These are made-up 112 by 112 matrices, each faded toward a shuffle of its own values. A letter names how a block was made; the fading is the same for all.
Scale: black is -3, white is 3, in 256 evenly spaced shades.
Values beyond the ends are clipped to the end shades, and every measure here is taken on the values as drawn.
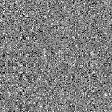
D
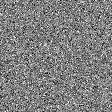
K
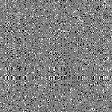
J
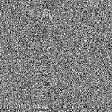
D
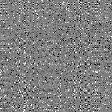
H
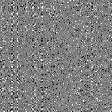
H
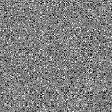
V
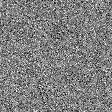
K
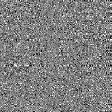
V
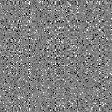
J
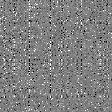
H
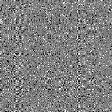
J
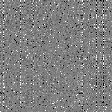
H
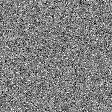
K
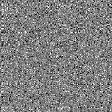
V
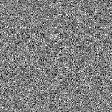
D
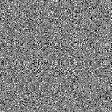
V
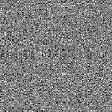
V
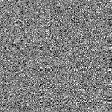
D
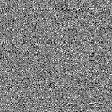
D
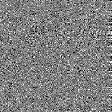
V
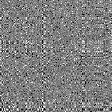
J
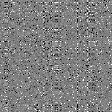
H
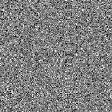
D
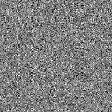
D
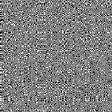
J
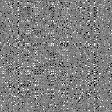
H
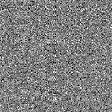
D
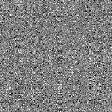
V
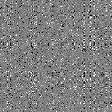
H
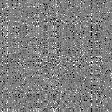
H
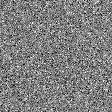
K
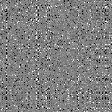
H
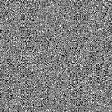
V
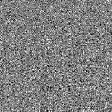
D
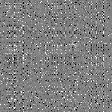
H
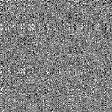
V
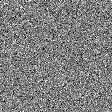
K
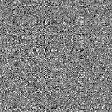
V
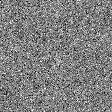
K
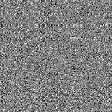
V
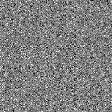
D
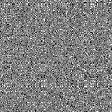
V
